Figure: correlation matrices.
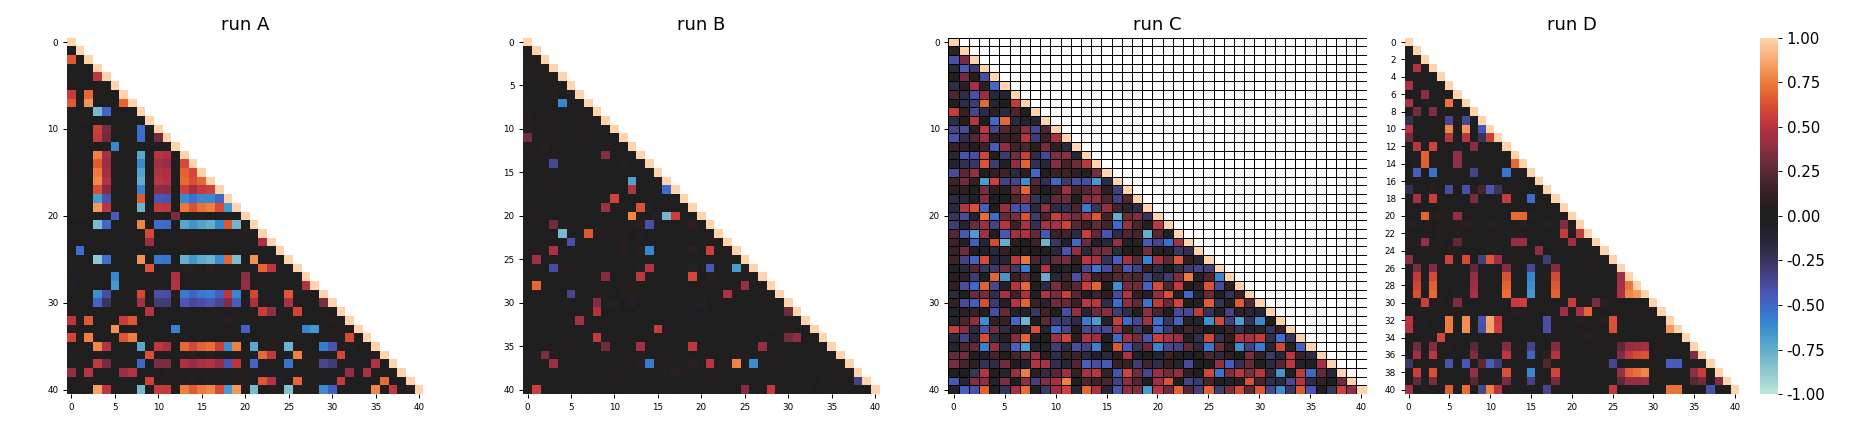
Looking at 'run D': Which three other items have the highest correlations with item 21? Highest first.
22, 31, 19
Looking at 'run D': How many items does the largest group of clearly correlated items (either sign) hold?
14
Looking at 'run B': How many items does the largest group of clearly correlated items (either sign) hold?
6
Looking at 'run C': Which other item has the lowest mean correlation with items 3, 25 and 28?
32
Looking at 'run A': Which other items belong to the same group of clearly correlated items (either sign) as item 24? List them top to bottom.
1
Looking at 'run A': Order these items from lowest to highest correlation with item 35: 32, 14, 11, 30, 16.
30, 32, 11, 14, 16
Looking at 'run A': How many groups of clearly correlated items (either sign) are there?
5
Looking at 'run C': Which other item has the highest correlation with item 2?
19
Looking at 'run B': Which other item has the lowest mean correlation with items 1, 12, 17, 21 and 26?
16
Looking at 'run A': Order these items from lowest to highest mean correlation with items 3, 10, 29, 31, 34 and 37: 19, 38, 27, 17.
27, 38, 17, 19
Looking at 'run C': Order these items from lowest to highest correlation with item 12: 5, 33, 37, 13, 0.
13, 33, 0, 37, 5
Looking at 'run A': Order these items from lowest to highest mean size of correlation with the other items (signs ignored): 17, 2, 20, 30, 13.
20, 2, 30, 17, 13
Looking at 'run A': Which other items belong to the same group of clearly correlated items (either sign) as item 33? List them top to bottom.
5, 12, 20, 27, 28
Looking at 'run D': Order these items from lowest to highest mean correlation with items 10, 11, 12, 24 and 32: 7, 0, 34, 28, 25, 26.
34, 26, 28, 0, 25, 7
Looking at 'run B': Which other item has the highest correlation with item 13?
19
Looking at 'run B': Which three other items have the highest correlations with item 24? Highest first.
37, 21, 3
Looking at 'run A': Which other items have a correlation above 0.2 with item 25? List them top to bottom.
8, 18, 21, 29, 30
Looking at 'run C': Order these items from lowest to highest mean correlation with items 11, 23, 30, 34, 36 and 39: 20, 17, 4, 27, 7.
4, 27, 20, 17, 7
